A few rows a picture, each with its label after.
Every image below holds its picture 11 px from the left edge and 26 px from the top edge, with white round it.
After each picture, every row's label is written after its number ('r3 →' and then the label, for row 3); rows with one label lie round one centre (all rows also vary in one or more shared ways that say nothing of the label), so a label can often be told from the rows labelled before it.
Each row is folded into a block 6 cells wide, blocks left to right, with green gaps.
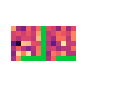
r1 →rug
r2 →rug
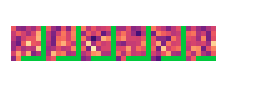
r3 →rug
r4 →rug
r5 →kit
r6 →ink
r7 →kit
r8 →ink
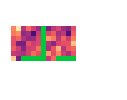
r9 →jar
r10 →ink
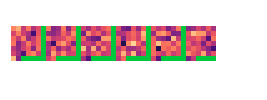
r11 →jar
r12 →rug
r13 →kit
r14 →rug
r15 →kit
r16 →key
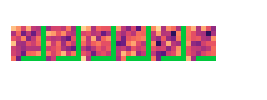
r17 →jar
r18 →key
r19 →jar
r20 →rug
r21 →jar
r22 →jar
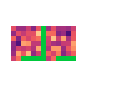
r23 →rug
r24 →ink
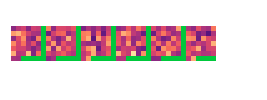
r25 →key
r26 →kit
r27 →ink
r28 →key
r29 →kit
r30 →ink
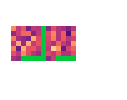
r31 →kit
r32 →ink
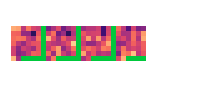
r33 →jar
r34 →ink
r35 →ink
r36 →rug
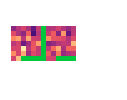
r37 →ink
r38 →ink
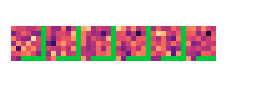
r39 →kit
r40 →rug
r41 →jar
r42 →jar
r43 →key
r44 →jar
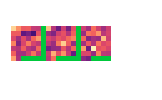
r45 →jar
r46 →rug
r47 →kit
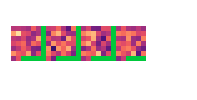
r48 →key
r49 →kit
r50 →key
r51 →key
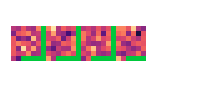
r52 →kit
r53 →jar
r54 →ink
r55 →jar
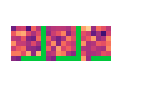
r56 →key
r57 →kit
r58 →jar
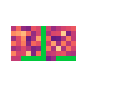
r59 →key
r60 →kit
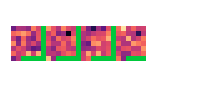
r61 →key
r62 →jar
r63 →rug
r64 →jar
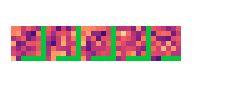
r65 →jar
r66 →rug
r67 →jar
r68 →key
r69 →kit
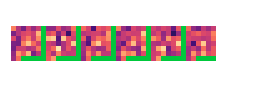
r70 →rug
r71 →ink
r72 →rug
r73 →rug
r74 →ink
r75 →rug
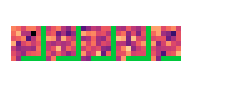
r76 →jar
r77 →ink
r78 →key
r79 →ink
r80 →jar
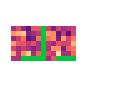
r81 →key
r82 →ink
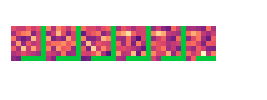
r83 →kit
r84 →kit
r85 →kit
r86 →key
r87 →key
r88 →key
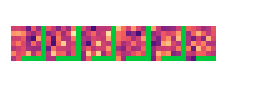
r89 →key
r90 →rug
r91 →rug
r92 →jar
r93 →rug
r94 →kit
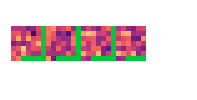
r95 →ink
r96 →jar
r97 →key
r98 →key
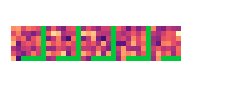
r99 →jar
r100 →key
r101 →key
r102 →rug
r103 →rug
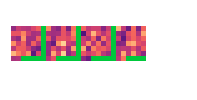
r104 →key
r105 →rug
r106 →kit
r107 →rug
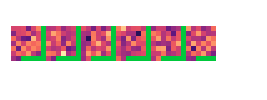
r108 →kit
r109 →key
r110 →rug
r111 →jar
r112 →ink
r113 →kit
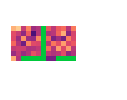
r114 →jar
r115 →kit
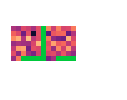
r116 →ink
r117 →kit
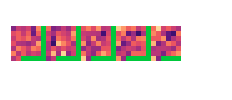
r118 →ink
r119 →rug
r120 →jar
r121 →jar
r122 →jar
